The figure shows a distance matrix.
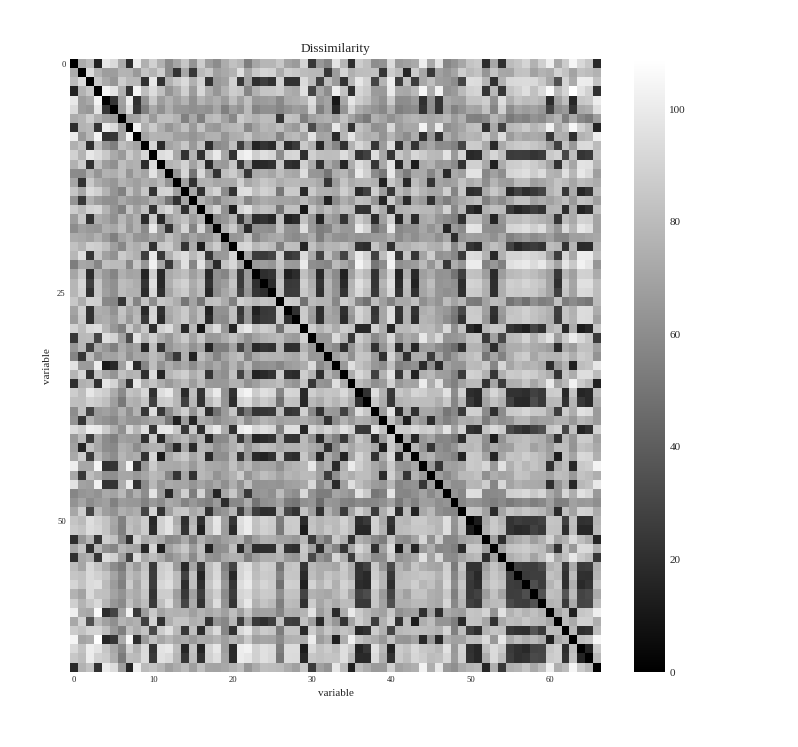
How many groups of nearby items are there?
8
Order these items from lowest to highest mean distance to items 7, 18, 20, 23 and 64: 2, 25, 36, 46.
36, 25, 2, 46
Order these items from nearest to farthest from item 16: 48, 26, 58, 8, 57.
57, 58, 26, 48, 8
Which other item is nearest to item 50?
51
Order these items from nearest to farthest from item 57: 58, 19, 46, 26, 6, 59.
59, 58, 26, 6, 19, 46
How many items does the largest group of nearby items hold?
18
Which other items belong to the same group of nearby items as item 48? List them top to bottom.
19
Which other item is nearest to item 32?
15
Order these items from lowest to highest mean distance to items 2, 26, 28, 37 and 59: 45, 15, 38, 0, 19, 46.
38, 19, 46, 15, 45, 0
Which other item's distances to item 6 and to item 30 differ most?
26
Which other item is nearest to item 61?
43
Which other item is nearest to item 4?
33
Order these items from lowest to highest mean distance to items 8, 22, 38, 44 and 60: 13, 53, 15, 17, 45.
53, 17, 15, 45, 13
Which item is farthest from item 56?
22
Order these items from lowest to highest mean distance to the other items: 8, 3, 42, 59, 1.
59, 42, 8, 1, 3
